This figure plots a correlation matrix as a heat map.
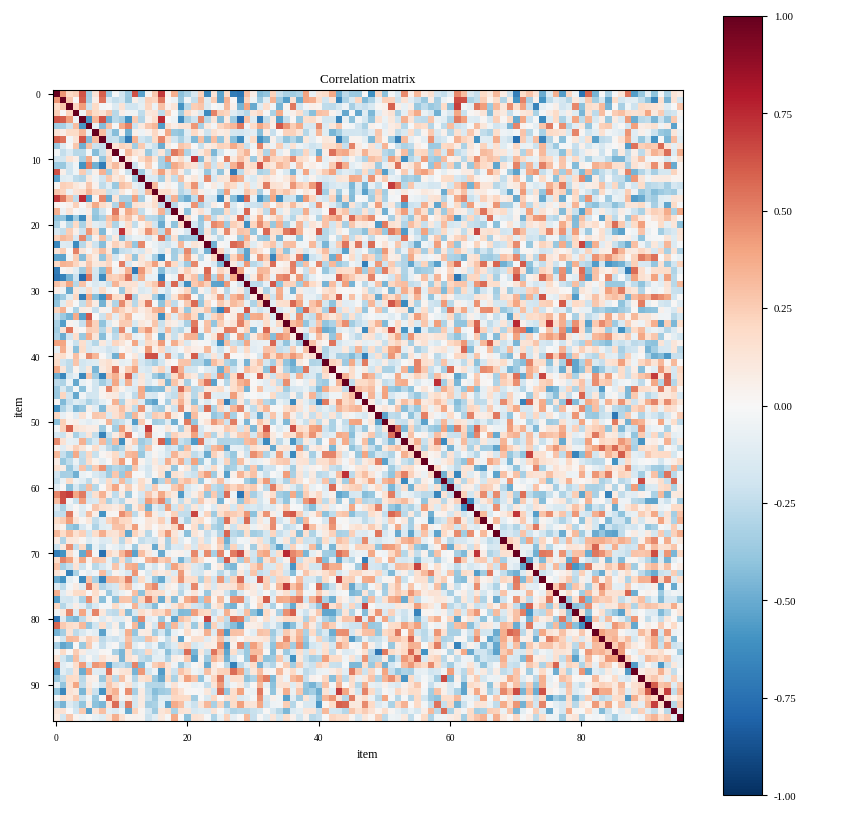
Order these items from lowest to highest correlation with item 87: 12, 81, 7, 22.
22, 81, 7, 12
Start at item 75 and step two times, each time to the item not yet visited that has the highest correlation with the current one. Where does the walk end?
70
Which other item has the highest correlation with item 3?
24
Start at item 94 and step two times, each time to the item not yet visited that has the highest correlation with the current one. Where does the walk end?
89
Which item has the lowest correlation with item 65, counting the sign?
57
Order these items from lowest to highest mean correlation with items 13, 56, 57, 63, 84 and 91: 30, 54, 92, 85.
85, 92, 54, 30
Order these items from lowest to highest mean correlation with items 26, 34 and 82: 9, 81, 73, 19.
81, 73, 9, 19
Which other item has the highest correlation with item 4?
16
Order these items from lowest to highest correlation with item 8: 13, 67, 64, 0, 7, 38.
0, 7, 38, 64, 67, 13
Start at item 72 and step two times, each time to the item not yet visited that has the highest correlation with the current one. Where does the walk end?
86
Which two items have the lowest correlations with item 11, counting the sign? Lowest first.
7, 4
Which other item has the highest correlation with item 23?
80
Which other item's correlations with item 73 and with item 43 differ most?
91
